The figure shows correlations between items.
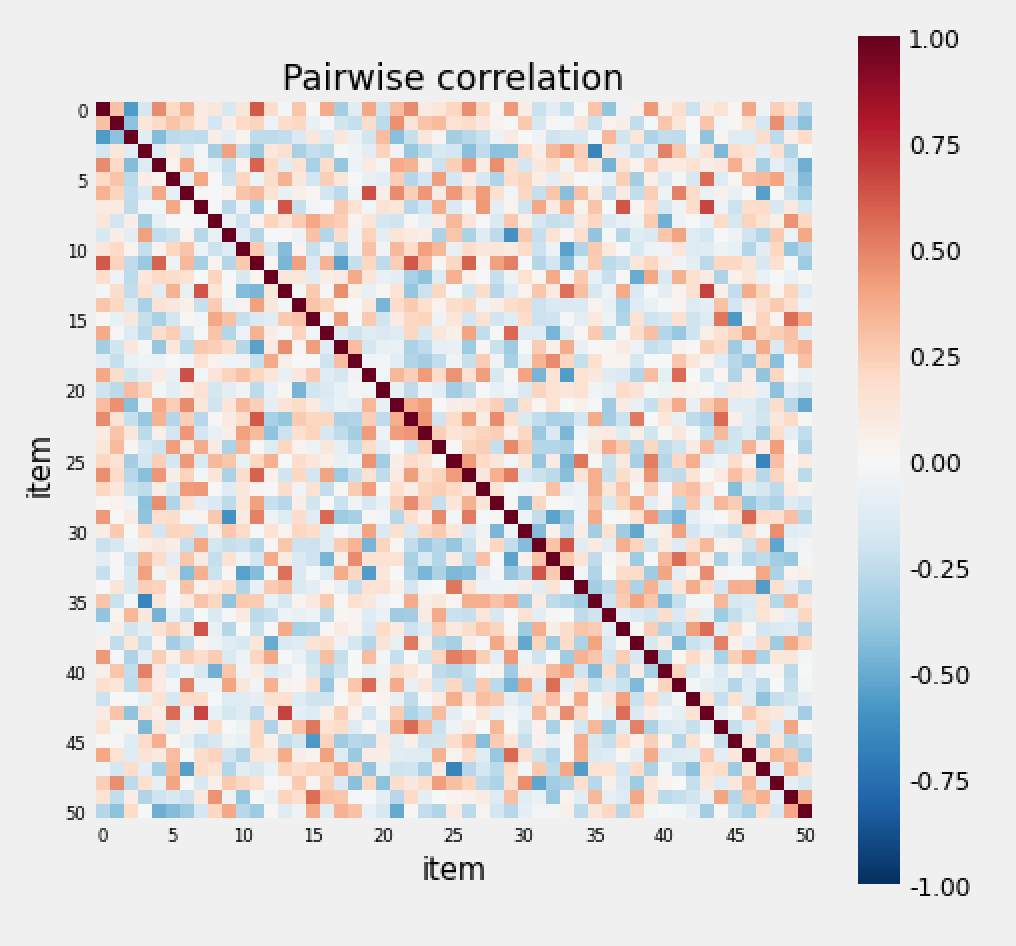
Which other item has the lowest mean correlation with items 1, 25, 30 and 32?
38
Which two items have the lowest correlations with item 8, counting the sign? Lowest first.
40, 3
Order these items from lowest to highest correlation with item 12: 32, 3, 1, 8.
1, 3, 8, 32
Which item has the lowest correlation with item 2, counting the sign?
0
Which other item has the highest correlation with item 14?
11
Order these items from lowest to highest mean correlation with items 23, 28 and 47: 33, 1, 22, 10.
33, 1, 10, 22
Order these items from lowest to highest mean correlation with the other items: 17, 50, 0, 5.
50, 17, 5, 0
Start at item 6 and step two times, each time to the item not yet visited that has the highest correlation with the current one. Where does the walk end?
41
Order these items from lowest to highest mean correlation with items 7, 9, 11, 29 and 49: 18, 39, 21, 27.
18, 21, 27, 39
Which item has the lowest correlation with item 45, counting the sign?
15
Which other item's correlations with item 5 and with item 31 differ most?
48
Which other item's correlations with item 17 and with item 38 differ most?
22
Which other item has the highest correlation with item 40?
3
